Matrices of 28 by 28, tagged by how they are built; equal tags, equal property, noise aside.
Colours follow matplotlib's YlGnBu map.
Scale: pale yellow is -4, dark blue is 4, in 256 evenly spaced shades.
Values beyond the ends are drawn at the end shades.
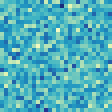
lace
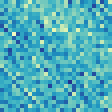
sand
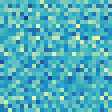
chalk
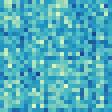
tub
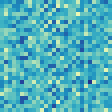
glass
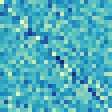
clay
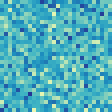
lace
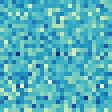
chalk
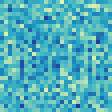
tub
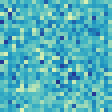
tub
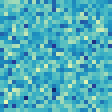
glass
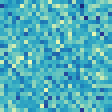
sand
